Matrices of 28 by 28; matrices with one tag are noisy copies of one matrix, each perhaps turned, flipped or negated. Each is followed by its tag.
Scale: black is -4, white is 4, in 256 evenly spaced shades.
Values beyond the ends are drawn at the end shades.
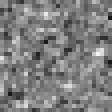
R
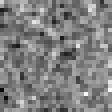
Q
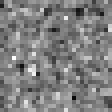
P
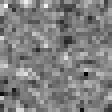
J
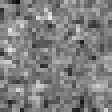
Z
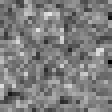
R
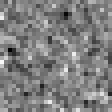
R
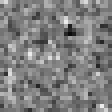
P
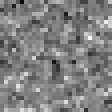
Q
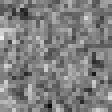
Z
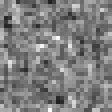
R
